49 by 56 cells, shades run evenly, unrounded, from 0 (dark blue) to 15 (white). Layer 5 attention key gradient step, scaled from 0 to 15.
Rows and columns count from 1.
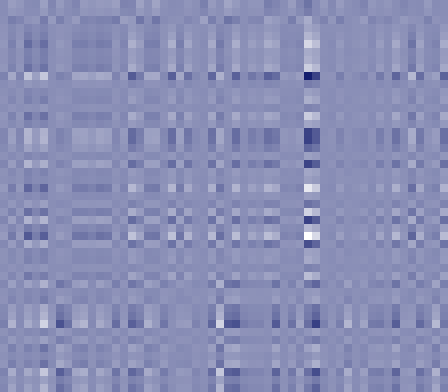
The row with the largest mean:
30
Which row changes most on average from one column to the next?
41
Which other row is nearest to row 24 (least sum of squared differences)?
6
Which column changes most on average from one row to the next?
39
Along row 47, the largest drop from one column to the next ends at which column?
29
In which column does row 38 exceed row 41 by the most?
40
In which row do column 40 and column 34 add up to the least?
10
